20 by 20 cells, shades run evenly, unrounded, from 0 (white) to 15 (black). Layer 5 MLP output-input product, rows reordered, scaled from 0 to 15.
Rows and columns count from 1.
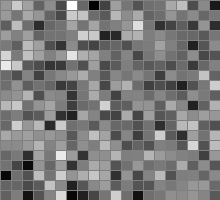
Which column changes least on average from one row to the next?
14
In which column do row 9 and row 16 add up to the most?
3
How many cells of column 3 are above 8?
10
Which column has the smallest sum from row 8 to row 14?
2
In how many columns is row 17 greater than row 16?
13
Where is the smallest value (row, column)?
1, 7
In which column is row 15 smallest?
18
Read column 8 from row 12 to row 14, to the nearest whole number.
5 8 7
